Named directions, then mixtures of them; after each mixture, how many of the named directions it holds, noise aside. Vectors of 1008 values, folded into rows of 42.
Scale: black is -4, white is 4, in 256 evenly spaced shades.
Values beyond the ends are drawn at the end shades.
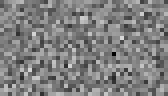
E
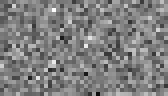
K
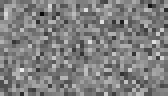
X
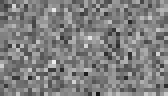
one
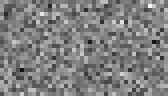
one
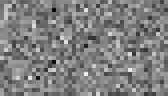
two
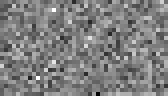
one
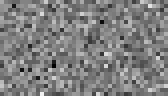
three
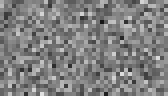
two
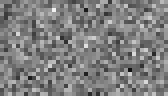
three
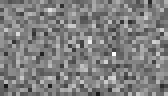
three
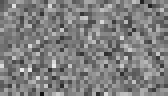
three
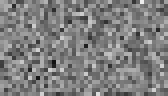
two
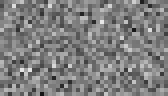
three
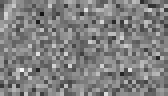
two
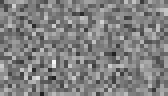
two
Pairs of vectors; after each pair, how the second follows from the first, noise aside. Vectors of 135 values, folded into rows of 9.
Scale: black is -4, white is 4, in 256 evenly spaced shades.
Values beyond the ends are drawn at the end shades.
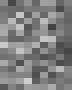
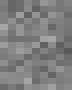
shrunk.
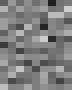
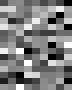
reversed, negated, scaled up.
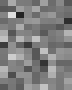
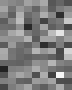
reversed.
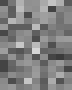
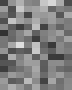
copied.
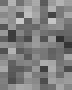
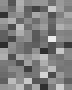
shuffled.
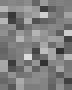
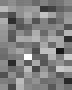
copied.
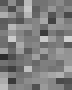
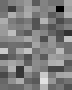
reversed.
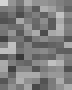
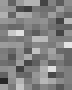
shuffled.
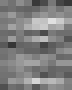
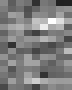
copied.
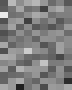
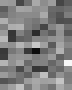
shuffled.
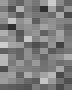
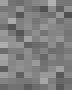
shrunk.
